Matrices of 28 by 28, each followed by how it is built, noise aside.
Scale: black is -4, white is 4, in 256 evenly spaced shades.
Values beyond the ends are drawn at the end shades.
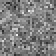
smooth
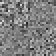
block diagonal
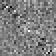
banded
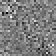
block diagonal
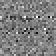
uneven rows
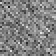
Toeplitz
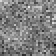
smooth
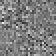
block diagonal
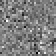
block diagonal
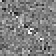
banded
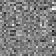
low rank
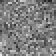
smooth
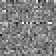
uneven rows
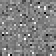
sparse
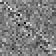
banded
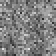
smooth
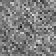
Toeplitz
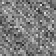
Toeplitz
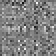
low rank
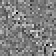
banded
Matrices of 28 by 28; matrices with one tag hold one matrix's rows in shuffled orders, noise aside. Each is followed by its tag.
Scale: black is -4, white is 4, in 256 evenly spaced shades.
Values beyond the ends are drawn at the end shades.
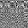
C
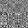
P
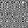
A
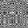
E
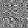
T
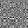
E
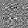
T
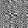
T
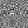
E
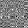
C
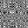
E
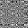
C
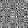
C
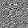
T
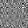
A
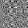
T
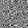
T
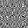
A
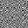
A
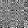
C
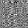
T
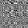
T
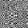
T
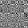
C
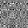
E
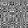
E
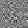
T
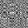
E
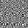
A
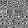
P
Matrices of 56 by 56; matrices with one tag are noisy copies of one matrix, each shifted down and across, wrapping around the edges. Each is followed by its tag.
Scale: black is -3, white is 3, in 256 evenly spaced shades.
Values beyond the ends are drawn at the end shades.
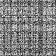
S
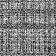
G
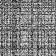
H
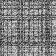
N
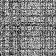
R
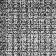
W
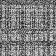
G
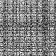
W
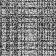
R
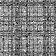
N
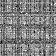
G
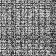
W
